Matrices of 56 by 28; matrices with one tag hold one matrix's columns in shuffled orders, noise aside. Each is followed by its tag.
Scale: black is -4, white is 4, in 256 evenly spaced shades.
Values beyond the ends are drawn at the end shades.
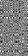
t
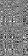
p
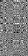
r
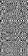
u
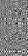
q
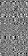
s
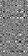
t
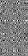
u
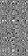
u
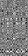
q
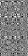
s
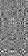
q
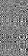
p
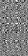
r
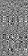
p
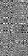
r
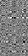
t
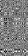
q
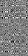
t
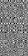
r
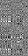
p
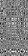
q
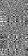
p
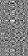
u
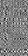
q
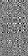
r
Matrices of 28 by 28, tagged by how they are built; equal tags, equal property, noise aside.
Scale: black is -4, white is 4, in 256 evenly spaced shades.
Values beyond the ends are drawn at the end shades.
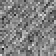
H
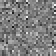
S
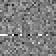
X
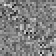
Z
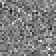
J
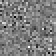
Z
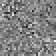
Z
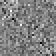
Z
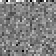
X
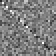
J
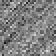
H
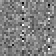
S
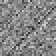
H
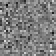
S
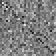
J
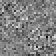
Z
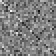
J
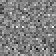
X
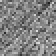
H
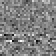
X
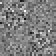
Z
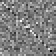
J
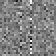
S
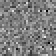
X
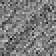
H
